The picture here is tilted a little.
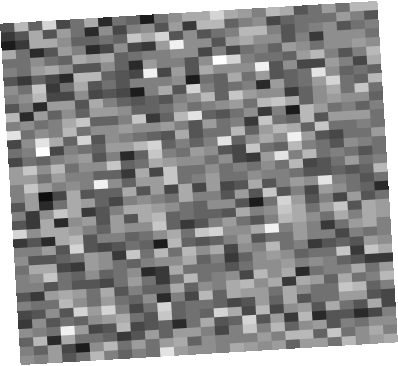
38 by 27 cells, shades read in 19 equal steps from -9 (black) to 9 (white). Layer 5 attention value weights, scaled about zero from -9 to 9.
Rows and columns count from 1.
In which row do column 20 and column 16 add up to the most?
1
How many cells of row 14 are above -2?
19
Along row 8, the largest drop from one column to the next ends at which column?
4
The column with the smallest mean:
9
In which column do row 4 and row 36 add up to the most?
13
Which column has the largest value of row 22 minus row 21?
20
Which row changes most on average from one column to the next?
35
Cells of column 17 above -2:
27
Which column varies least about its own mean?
25
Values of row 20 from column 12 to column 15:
-4 3 -4 2
